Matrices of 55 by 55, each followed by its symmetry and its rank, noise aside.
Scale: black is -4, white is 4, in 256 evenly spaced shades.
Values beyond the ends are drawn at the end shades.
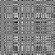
no symmetry, rank two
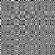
no symmetry, rank two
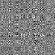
antisymmetric, rank four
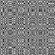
no symmetry, rank two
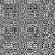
no symmetry, rank four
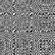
symmetric, rank four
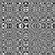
antisymmetric, rank two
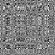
antisymmetric, rank four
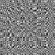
antisymmetric, rank four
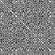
symmetric, rank four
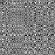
no symmetry, rank four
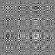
symmetric, rank two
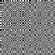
symmetric, rank two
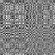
no symmetry, rank three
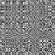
symmetric, rank three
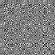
symmetric, rank four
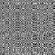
no symmetry, rank three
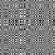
antisymmetric, rank two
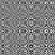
antisymmetric, rank two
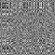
no symmetry, rank four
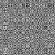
antisymmetric, rank four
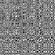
symmetric, rank four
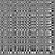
antisymmetric, rank two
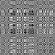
symmetric, rank two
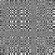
symmetric, rank two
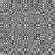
symmetric, rank three
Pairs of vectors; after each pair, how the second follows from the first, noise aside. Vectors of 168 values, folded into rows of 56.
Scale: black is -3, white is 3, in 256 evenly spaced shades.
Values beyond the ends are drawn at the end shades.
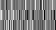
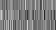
shrunk.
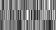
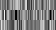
wrapped around, negated.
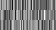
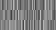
reversed, negated, shrunk.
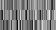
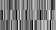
copied.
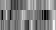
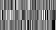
sign-scrambled.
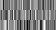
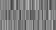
reversed, negated, shrunk.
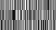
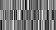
sign-scrambled.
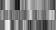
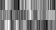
copied.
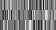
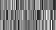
wrapped around, negated.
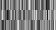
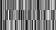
reversed, negated.
